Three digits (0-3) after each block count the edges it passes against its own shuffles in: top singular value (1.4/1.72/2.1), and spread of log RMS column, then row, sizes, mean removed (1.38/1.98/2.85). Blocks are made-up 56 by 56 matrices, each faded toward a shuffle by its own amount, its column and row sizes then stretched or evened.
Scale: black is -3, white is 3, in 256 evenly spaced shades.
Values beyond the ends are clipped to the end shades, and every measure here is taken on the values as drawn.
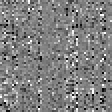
1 3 1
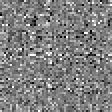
2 0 2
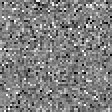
1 0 1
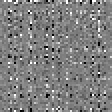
0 3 2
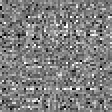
2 1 2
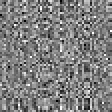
3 2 0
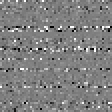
0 0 3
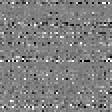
2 1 3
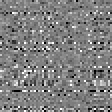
3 1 3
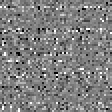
0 1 3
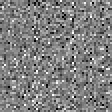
2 2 0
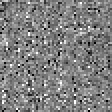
1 2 1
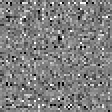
0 2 2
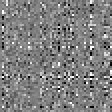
3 3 2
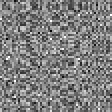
3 0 0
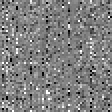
0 3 0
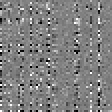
3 3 2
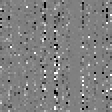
0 3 0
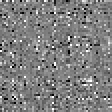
1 2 2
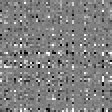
2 3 3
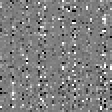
0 3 1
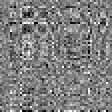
3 2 2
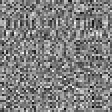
3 1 1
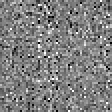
2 2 0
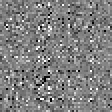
0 2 2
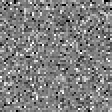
1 0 0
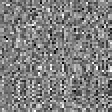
3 2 0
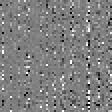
1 3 0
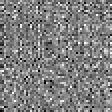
3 1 1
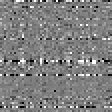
3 1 3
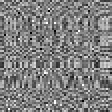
3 0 1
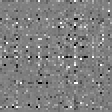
2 2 2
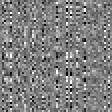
3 3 0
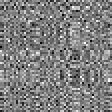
3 1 0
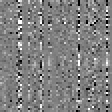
3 3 1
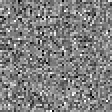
1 1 0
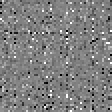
1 2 1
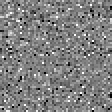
0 1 0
